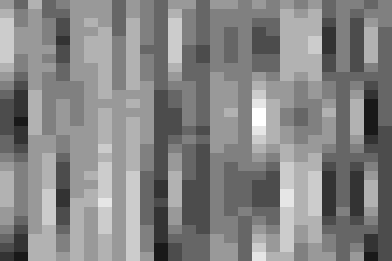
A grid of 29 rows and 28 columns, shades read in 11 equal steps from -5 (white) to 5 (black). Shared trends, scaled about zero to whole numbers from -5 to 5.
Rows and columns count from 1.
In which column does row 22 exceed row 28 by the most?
19
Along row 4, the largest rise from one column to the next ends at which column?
24
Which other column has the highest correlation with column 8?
4
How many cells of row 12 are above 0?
8
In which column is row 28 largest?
12
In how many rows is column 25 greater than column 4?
23
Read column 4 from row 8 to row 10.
-1 0 0
